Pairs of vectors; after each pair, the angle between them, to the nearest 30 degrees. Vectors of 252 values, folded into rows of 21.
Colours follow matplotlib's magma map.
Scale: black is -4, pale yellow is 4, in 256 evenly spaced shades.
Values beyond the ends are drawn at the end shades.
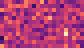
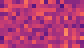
30 degrees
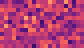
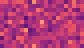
150 degrees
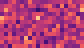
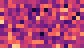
60 degrees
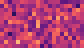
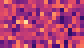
90 degrees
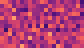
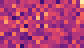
120 degrees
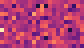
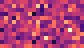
150 degrees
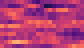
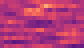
150 degrees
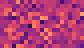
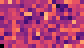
90 degrees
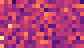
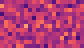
90 degrees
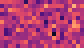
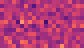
60 degrees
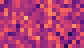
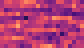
120 degrees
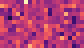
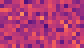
120 degrees
